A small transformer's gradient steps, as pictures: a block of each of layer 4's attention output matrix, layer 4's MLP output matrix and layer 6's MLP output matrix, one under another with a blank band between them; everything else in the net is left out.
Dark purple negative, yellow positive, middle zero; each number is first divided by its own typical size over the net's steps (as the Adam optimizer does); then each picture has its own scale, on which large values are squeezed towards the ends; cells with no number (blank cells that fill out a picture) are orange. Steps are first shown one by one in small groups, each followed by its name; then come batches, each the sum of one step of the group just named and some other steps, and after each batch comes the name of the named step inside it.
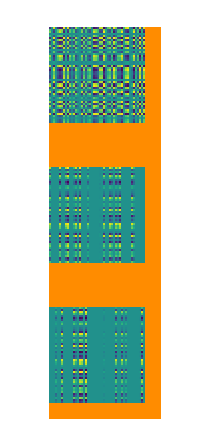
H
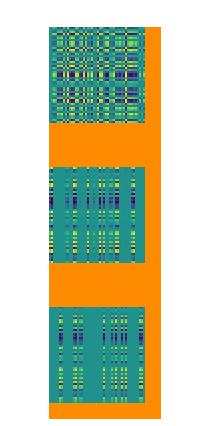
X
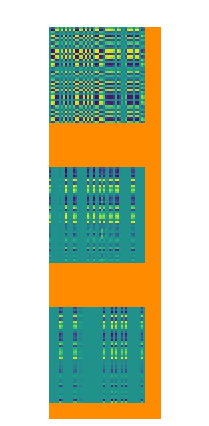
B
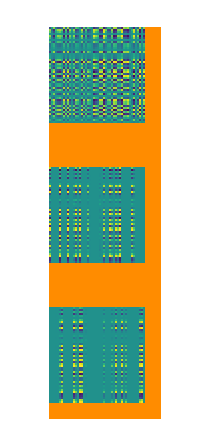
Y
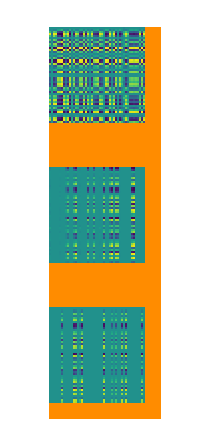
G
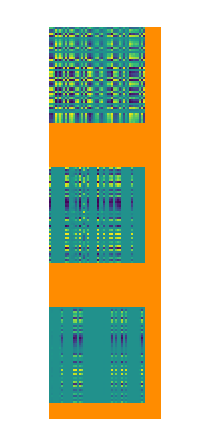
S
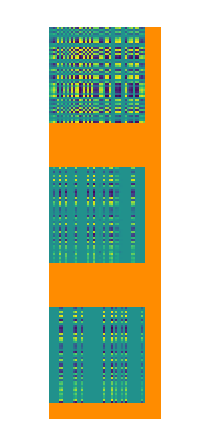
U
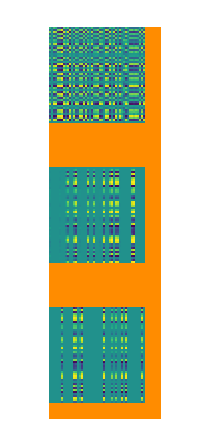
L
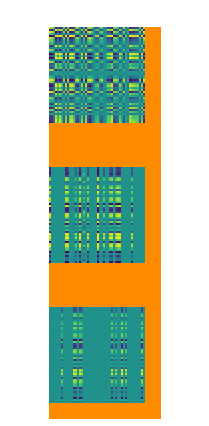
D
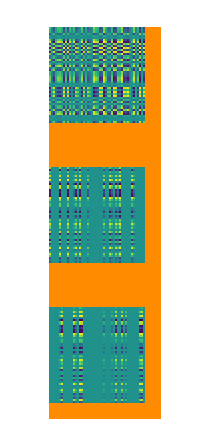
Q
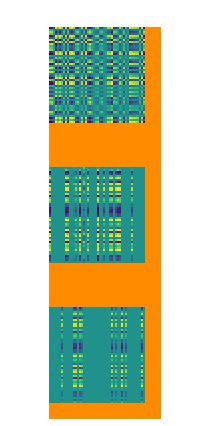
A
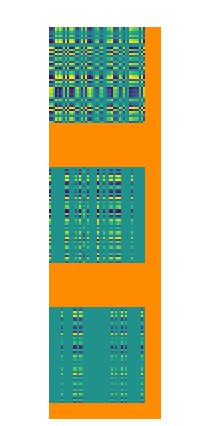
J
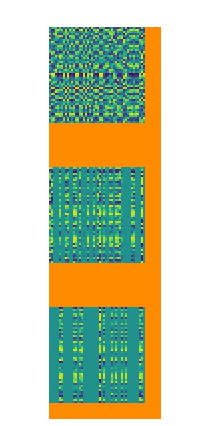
X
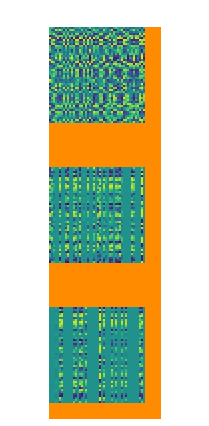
D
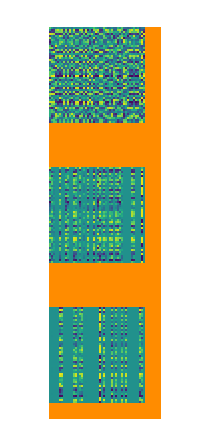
S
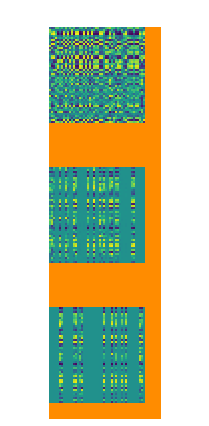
G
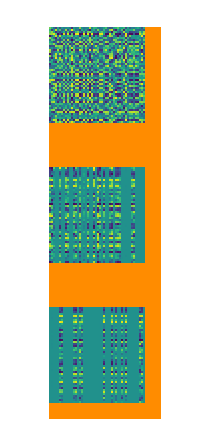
D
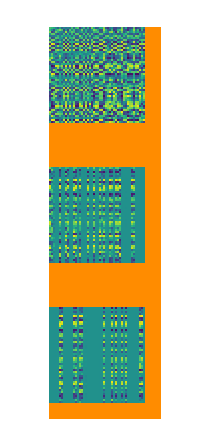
Q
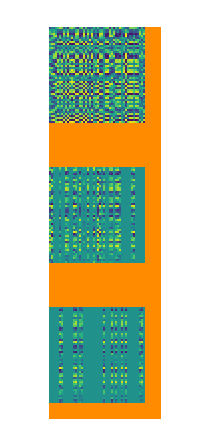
A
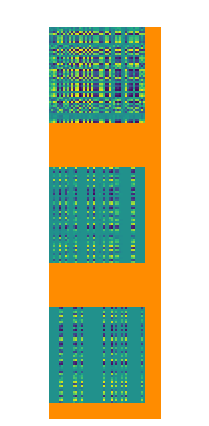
U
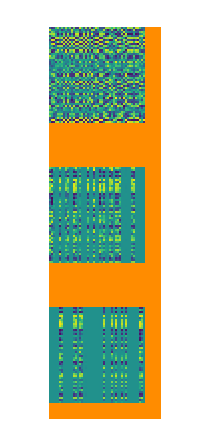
X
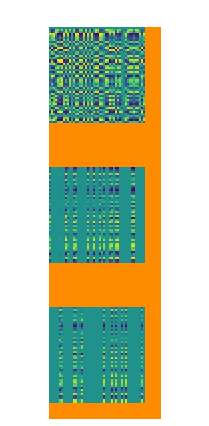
G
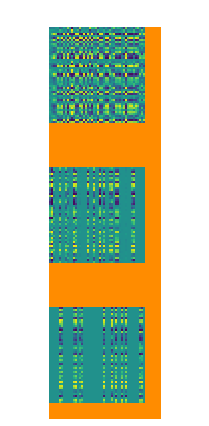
X
